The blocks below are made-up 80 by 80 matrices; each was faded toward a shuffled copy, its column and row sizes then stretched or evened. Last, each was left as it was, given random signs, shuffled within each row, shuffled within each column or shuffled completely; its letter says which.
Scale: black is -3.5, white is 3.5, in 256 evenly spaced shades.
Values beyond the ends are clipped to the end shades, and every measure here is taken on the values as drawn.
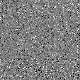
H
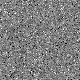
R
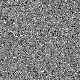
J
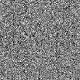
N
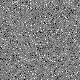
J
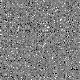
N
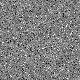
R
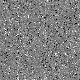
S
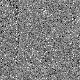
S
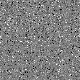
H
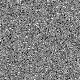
R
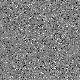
H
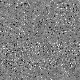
J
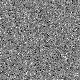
R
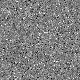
R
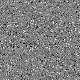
J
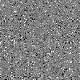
N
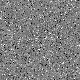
R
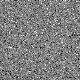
J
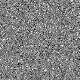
H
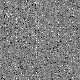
S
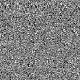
N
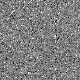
S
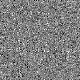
N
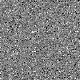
N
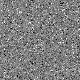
S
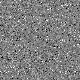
J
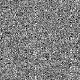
N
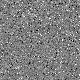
R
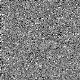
H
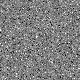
R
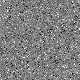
R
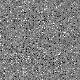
H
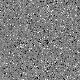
S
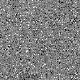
N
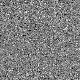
J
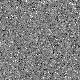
R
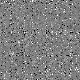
N
